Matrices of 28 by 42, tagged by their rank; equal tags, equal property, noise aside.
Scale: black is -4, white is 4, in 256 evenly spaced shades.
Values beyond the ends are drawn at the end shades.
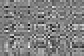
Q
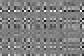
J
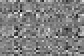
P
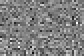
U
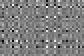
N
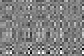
N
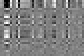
J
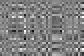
N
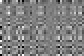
N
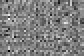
U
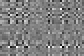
N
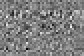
U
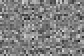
U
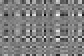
J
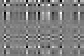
J
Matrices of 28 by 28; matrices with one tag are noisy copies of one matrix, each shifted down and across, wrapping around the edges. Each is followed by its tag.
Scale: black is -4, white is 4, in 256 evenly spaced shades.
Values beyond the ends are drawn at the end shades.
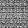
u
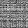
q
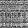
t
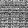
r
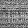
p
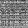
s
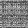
p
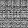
q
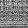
p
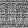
r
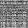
s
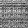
p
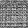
s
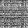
r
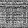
r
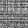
r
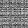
q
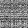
p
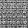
u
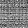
u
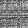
r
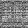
r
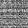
t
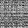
s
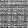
q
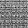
u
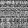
t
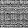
q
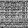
r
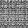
u
